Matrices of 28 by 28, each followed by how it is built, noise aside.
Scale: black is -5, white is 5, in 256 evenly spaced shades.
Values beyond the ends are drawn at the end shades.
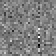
uneven columns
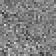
lower triangular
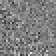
lower triangular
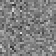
uneven columns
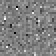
sparse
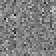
uneven columns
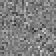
block diagonal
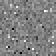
sparse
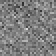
Toeplitz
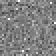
sparse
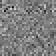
uneven rows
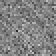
Toeplitz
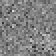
block diagonal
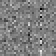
uneven columns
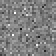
sparse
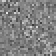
block diagonal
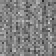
blocks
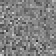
lower triangular
